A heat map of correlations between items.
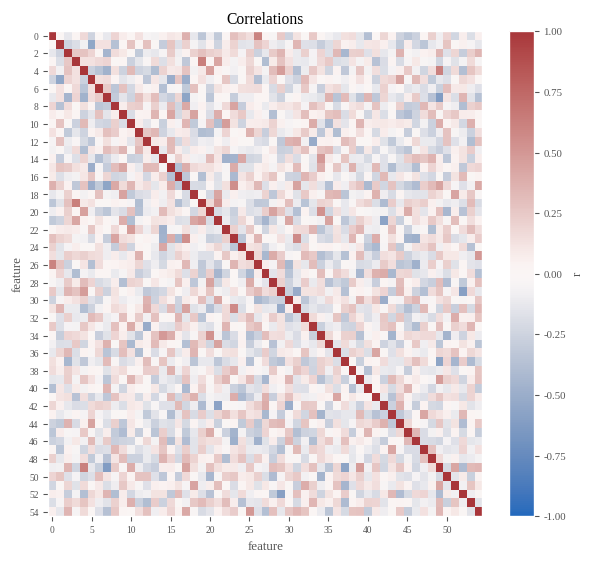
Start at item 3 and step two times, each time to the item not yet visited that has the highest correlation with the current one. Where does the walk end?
21
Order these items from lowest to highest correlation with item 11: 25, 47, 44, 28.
47, 44, 28, 25
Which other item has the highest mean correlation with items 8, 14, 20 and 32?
34
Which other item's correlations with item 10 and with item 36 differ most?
18
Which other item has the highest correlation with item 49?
4
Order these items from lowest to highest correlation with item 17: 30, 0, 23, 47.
30, 47, 0, 23
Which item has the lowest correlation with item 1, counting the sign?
5
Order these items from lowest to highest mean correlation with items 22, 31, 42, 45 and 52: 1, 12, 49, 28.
49, 28, 12, 1
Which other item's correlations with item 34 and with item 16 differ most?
15
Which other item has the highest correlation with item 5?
44
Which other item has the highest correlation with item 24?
14
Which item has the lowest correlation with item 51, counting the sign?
37
